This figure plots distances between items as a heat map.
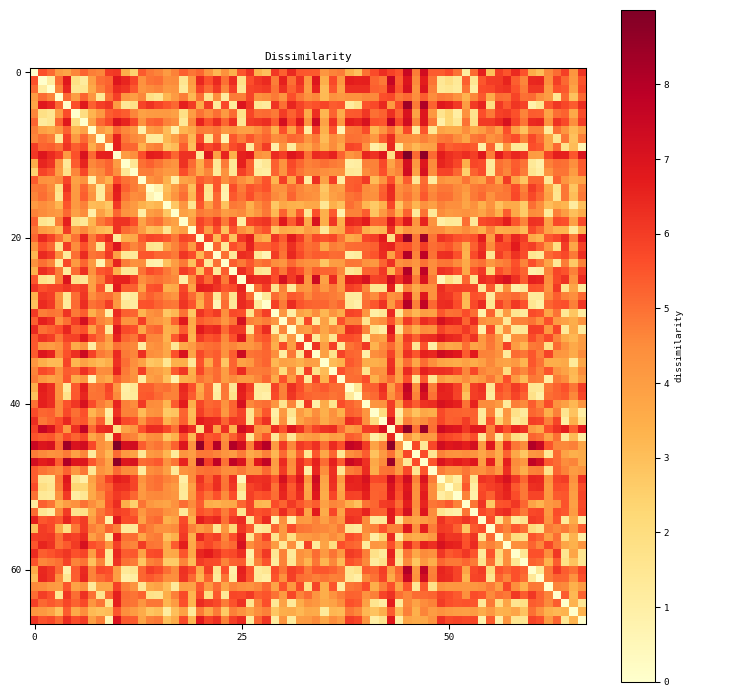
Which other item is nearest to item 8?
23
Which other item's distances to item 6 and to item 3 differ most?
63
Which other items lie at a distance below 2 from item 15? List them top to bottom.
3, 8, 14, 21, 23, 63
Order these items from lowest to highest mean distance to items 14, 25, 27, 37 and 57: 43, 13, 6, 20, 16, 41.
16, 13, 41, 6, 20, 43
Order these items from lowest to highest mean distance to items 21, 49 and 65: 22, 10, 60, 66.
66, 22, 60, 10
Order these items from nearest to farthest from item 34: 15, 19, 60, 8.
19, 15, 8, 60
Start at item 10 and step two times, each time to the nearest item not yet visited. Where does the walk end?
43
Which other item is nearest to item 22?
28
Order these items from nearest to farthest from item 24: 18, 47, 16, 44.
16, 44, 18, 47
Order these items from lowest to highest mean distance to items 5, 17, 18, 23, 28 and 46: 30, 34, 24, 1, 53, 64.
53, 1, 24, 64, 30, 34
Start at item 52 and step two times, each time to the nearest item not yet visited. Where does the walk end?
12
